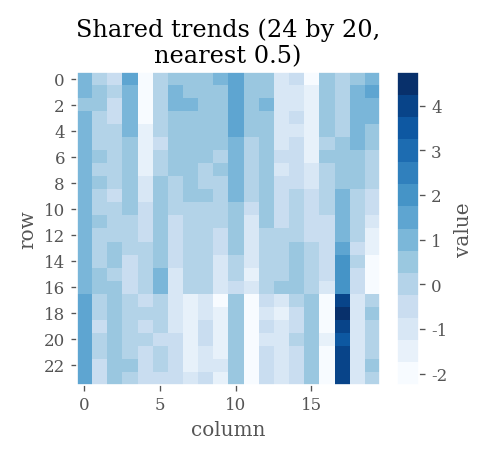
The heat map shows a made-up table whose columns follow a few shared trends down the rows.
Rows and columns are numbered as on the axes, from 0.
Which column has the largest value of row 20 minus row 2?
17
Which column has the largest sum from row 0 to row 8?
10
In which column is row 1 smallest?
4
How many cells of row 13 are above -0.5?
14
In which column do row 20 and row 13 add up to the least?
11
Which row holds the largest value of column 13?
16
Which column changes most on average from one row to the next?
19
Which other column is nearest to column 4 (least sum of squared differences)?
15
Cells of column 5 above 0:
9
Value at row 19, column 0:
1.5
